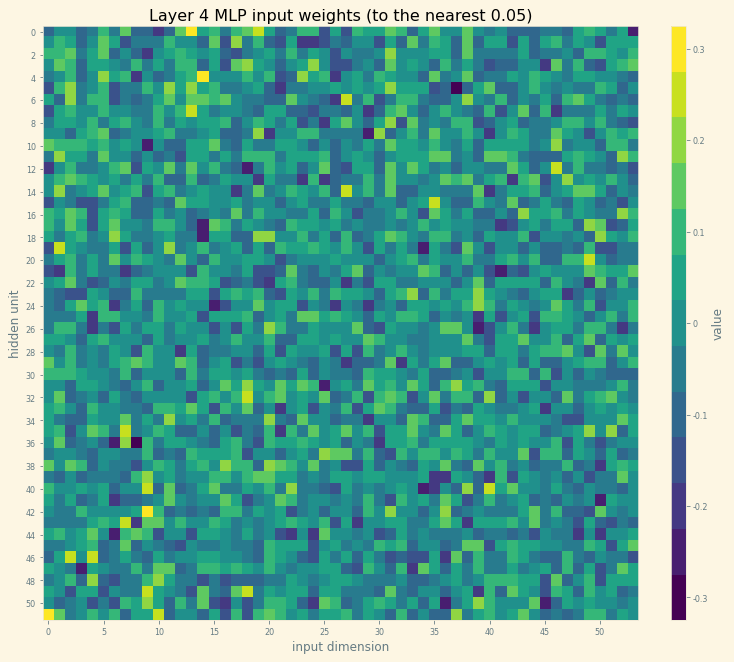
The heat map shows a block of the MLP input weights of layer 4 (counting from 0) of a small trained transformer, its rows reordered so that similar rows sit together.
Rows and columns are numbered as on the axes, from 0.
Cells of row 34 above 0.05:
10
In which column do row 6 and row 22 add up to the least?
20
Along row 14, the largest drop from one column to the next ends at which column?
40
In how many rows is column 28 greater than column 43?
11
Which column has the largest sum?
31
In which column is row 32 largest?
18
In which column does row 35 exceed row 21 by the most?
7
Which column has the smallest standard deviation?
28
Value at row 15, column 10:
-0.05
